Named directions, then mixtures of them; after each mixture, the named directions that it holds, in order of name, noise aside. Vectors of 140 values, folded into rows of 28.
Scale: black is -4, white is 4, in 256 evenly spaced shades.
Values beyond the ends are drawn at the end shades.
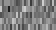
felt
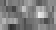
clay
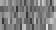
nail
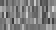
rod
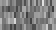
clay, felt, nail.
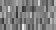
felt, nail, rod.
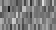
felt.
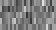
felt, nail.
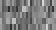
clay, felt, nail.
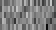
felt, nail, rod.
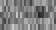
clay, felt.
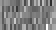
felt, nail, rod.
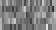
clay, felt, nail.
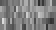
clay, nail.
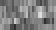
clay, rod.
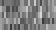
clay, felt, rod.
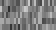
clay, felt, rod.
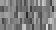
nail.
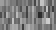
clay, felt, rod.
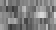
clay, nail.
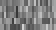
clay, nail, rod.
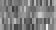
clay, nail, rod.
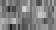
clay, felt.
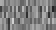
rod.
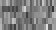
clay, felt, nail.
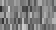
felt, nail, rod.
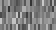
felt.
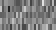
felt.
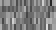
felt, nail.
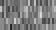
clay, felt, rod.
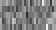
felt, nail.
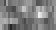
clay.
